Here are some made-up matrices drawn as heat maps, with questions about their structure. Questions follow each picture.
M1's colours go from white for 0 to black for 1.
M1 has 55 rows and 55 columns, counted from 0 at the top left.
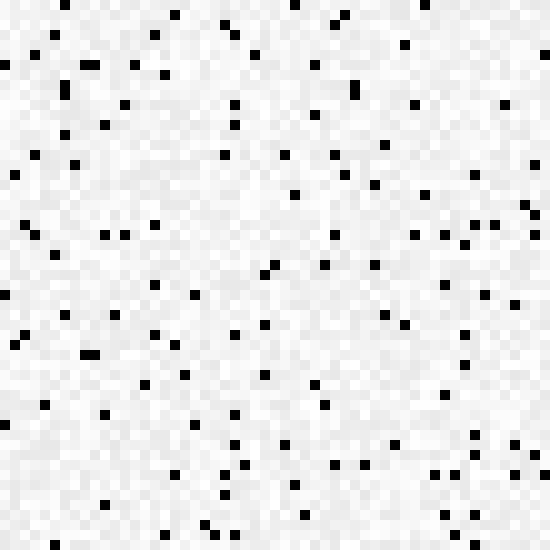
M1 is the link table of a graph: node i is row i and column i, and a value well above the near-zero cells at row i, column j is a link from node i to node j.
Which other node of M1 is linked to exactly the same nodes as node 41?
node 12
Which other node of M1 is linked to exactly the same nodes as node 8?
node 9
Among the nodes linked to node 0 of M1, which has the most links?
node 6
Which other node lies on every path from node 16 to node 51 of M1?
node 53
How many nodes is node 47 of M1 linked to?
6
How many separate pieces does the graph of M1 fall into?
4
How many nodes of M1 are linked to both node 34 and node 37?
0
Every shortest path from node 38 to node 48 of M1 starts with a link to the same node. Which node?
node 31
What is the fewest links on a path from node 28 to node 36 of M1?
4
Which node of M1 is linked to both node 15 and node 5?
node 3
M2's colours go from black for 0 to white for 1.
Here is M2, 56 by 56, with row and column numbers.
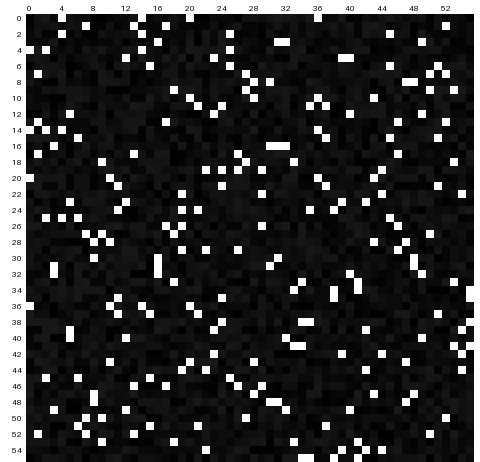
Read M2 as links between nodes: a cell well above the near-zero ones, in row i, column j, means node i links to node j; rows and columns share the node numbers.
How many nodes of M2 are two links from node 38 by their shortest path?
5
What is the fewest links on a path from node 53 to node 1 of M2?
4
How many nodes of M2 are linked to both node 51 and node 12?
0
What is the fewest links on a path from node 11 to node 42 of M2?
4
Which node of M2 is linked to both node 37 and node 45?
node 15
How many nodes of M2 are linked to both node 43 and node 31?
0
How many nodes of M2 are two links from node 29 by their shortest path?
5
